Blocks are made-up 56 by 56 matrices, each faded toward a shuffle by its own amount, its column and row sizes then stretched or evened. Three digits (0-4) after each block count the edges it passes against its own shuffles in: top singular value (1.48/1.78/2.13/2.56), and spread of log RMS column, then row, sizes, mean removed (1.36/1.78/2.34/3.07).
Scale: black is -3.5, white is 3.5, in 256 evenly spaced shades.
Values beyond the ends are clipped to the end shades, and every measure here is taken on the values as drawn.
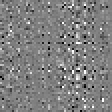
3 4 2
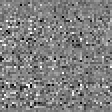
1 1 3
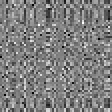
4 3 0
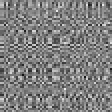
4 0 4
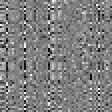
4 4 0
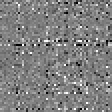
2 3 3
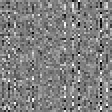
3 4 0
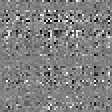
2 3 4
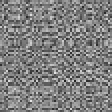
4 1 3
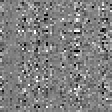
1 4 2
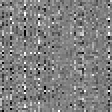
3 4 1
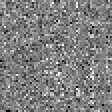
1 2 0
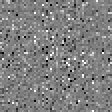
0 3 1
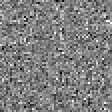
0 1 0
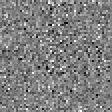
0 2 1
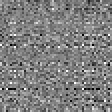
3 2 3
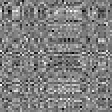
4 0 3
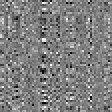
4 3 1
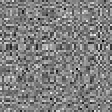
3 1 1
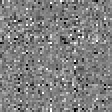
0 3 2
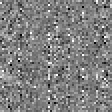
0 3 0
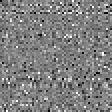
3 0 2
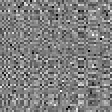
4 1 2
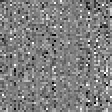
0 4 0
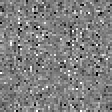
0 2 1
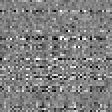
3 1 4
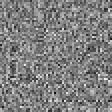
2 0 1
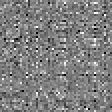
2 2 1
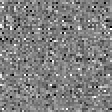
0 2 3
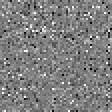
0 1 2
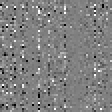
0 4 1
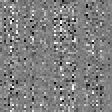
0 4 1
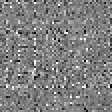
2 2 3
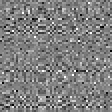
4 0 3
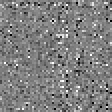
0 2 2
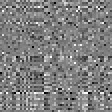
4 0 3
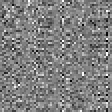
3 3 0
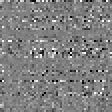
0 2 4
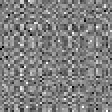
4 2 0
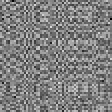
4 2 0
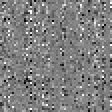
0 4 0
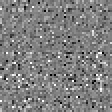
1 1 2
